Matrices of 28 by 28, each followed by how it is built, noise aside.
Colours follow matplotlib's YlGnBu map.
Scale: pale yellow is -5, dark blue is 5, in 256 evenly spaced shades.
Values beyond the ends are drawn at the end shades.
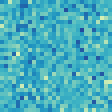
noise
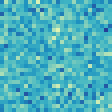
repeating rows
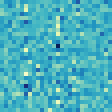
uneven columns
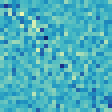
banded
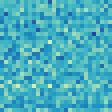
repeating columns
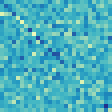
diagonal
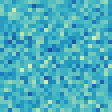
noise
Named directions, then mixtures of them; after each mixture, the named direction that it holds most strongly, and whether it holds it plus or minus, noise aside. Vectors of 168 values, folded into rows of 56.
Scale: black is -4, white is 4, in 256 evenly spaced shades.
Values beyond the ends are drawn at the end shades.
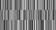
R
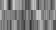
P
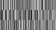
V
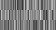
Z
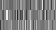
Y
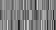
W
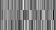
W, plus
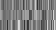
W, minus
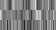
P, plus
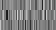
Y, minus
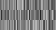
Z, minus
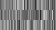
Z, minus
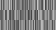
V, plus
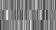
Y, plus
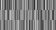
R, plus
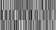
V, plus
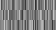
R, minus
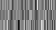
W, plus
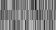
R, minus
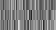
W, minus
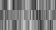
P, minus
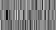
Y, minus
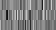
Y, minus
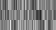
P, minus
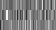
Y, plus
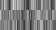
P, plus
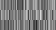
Z, plus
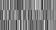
V, plus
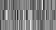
Y, plus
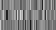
Y, minus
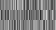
Z, minus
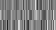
W, minus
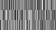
V, minus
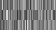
Y, plus
